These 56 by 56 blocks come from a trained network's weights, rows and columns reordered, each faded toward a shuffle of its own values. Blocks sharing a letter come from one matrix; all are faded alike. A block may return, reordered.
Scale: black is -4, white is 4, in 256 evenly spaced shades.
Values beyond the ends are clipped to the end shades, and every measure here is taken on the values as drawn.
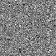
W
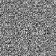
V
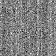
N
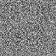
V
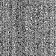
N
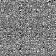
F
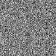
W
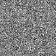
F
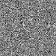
W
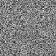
V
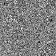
W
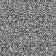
V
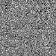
F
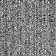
N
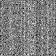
N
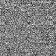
V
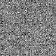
F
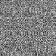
V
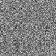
V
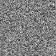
W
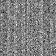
N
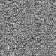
V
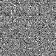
F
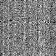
N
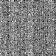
N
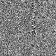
W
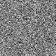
W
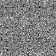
F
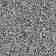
W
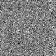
W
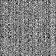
N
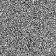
W
